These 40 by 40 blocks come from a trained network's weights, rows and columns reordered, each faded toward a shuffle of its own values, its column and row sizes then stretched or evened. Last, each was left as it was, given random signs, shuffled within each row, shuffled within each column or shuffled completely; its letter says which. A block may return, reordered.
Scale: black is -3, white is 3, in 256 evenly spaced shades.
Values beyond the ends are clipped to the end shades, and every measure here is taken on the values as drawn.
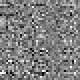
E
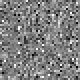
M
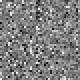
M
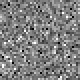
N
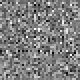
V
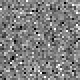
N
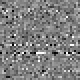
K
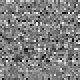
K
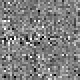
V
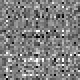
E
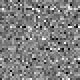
K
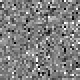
M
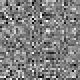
E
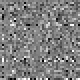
E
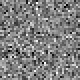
N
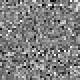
K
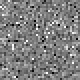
N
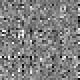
V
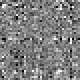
E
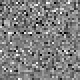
K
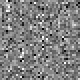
M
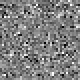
K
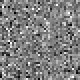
M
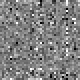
V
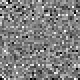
K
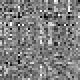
E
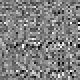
E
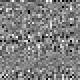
E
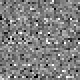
K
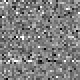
K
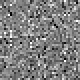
M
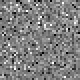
N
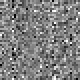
M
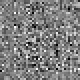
V
